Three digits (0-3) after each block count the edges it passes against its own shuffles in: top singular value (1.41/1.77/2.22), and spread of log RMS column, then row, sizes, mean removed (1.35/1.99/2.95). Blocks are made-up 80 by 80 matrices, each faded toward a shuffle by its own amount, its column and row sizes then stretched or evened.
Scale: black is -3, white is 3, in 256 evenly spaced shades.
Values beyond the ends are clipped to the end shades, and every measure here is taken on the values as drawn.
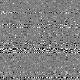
3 1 3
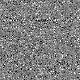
1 1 1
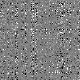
0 3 2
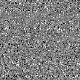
1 0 2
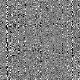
2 3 1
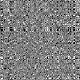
3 2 2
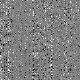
2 3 0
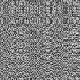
3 1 0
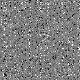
1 2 0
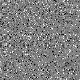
2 0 1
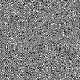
3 0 1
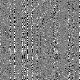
3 3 0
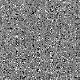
1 2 1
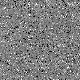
1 0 1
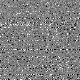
0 0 3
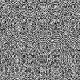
3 0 1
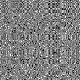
3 1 0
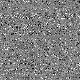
0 0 2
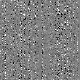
0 3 0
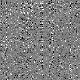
2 2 1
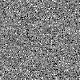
1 1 1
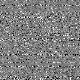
0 0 3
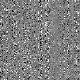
1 3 0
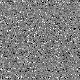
1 0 2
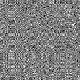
3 0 0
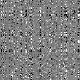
3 3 1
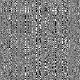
3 3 1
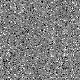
2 1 0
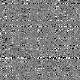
1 2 3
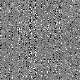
0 3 0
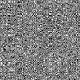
3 1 1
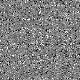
1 1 2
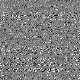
0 1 3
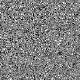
1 1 2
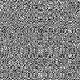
3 0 1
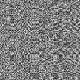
3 0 1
